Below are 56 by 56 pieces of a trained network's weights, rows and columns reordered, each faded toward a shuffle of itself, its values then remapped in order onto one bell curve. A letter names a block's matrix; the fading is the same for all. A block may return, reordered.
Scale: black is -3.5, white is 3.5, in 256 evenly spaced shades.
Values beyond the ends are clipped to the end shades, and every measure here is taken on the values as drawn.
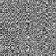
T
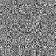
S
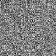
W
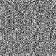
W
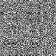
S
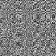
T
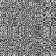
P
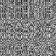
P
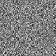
W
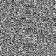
W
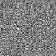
S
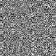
S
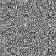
W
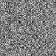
W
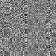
T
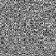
S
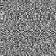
S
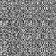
P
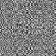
T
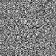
W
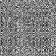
P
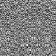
P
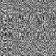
T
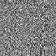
W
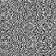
T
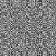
T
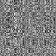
T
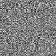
W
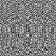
P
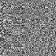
S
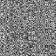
W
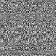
S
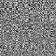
S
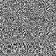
S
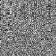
W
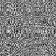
T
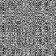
P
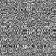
S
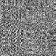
W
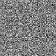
W
